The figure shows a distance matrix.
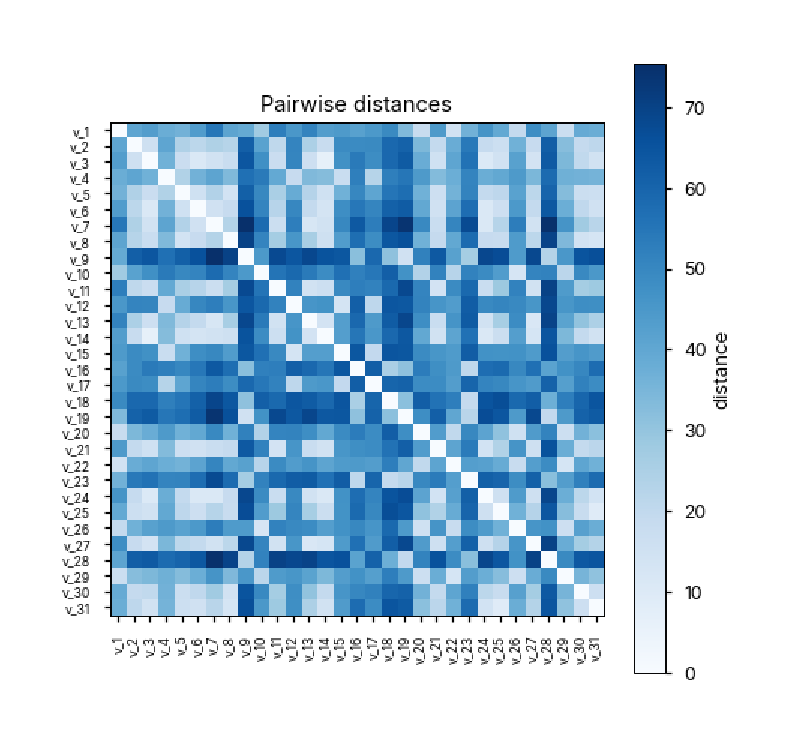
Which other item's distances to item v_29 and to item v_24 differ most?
v_7
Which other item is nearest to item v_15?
v_12
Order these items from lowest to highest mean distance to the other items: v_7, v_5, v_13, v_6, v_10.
v_5, v_6, v_13, v_7, v_10
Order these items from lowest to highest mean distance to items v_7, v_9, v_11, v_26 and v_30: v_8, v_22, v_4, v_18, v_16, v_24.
v_24, v_8, v_22, v_4, v_16, v_18
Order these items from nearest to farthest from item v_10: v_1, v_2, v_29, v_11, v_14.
v_29, v_1, v_2, v_14, v_11
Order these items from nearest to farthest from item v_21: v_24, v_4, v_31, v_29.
v_24, v_31, v_4, v_29
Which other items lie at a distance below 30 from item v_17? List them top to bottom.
v_4, v_12, v_15
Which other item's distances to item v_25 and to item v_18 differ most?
v_31
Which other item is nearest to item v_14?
v_3
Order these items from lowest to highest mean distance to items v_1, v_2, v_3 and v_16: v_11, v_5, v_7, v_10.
v_5, v_11, v_7, v_10
